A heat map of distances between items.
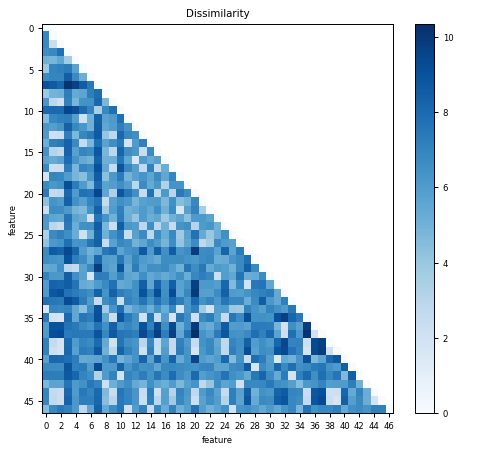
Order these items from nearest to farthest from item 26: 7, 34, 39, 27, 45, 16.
34, 16, 45, 39, 27, 7
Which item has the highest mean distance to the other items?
7
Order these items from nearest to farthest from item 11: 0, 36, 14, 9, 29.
14, 0, 29, 9, 36
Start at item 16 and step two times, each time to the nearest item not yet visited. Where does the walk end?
19
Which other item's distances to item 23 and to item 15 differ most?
6
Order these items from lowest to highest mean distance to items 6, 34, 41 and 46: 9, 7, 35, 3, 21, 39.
21, 9, 39, 35, 3, 7
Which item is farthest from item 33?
3
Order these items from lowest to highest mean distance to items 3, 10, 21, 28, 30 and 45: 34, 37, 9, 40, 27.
9, 34, 40, 27, 37
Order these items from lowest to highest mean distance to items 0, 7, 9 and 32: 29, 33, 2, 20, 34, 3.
34, 33, 2, 29, 20, 3
